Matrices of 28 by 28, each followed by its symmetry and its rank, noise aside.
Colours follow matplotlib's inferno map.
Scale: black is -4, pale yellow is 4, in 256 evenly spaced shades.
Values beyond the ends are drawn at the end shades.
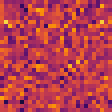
antisymmetric, rank six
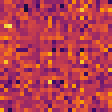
antisymmetric, rank eight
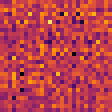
no symmetry, rank six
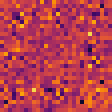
symmetric, rank eight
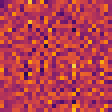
no symmetry, rank seven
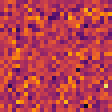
antisymmetric, rank six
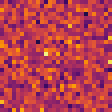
no symmetry, rank seven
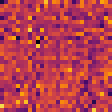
no symmetry, rank eight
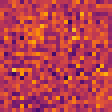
no symmetry, rank eight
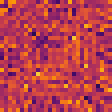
symmetric, rank seven
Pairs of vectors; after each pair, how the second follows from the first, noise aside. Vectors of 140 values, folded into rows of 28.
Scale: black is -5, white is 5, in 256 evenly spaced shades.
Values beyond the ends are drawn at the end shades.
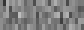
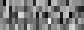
scaled up.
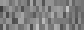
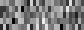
scaled up.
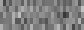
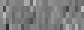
wrapped around, negated, partly zeroed.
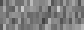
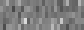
reversed, partly zeroed.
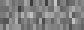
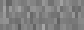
wrapped around, shrunk.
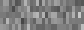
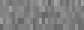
wrapped around, shrunk.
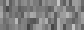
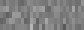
wrapped around, shrunk.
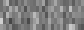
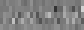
reversed, partly zeroed.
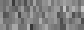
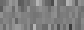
reversed, partly zeroed.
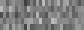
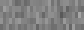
wrapped around, shrunk.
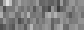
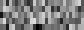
wrapped around, negated, scaled up.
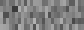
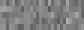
reversed, negated, shrunk.
